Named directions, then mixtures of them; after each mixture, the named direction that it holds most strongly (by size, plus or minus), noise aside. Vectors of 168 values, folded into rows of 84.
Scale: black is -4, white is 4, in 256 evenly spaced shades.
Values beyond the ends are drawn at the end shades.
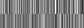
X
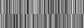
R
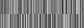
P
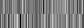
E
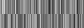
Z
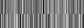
E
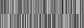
P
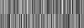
P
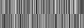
X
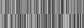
Z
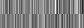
X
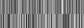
P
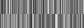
R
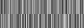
P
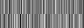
E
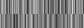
R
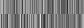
E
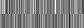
X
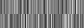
P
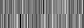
E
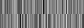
E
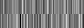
E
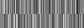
Z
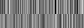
X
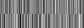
E
